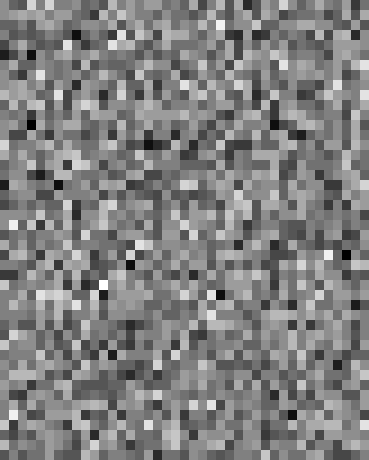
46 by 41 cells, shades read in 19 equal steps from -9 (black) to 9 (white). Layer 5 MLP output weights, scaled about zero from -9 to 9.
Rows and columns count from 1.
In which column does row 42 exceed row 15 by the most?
2
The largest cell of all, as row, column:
29, 12
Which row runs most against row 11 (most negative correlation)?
39
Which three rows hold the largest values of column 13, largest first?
5, 21, 15
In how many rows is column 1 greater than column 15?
22
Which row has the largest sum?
30
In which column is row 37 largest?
18
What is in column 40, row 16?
1
